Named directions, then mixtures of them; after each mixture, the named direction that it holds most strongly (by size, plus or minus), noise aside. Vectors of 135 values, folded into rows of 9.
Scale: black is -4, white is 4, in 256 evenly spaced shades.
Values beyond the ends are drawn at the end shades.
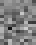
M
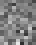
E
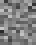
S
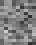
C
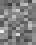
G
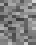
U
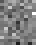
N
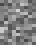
G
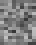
C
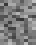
U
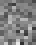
E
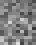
E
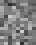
E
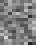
U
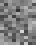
U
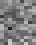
M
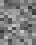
M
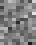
N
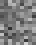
U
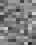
U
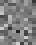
E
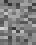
S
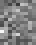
G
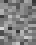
S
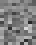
M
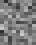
S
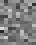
S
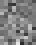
E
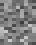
C
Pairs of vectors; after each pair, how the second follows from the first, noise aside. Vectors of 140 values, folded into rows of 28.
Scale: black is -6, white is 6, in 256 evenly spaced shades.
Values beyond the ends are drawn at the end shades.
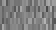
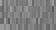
reversed, shrunk.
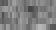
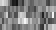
reversed, negated, scaled up.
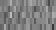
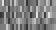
reversed, negated, scaled up.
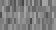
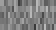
wrapped around.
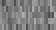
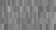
wrapped around, negated, shrunk.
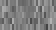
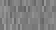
reversed, shrunk.
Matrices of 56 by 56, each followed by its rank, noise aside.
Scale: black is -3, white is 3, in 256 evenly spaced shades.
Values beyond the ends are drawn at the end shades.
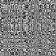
five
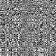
five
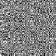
seven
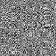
seven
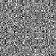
six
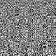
six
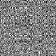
six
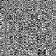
seven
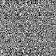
eight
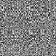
seven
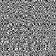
seven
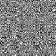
eight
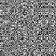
five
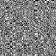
six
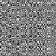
six
